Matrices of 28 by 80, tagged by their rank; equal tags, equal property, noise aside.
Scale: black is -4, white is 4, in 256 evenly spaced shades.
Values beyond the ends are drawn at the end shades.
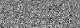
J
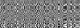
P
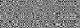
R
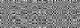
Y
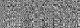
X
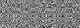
X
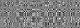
Y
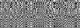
R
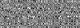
X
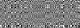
Y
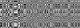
P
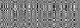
P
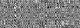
X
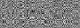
R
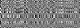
Y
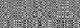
Y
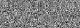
J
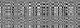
P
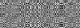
Y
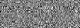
J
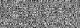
J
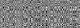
R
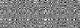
R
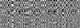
Y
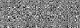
J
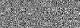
J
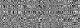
Y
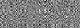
R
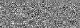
J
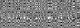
Y
